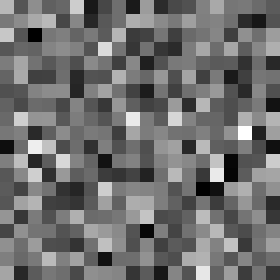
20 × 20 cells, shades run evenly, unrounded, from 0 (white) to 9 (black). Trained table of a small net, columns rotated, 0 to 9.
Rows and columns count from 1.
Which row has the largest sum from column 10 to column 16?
14
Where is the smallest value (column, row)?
18, 10
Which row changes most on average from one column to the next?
13
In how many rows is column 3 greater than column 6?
8
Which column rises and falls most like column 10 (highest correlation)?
2
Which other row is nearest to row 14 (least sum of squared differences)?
15
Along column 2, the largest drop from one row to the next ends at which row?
9
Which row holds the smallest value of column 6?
1
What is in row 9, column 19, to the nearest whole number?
4
